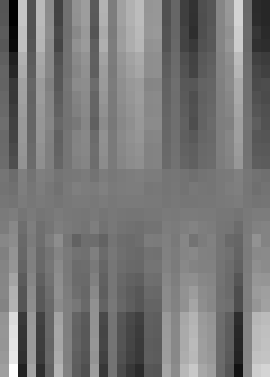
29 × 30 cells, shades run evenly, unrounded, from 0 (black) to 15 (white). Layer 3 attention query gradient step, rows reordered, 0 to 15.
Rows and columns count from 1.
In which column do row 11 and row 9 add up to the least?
2
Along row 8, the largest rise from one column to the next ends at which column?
3
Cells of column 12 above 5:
24
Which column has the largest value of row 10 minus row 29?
27
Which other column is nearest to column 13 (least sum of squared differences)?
25
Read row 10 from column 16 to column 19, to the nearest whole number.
9 8 8 6
